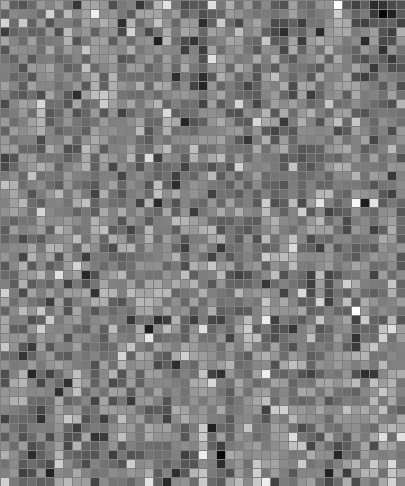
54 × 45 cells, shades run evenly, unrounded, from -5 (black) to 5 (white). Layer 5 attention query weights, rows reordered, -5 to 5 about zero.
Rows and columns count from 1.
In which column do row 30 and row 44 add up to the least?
7
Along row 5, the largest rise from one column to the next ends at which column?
19
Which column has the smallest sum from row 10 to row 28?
28
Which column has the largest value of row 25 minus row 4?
36
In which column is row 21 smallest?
20
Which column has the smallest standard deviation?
2
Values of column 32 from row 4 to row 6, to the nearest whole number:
-3 -1 -2
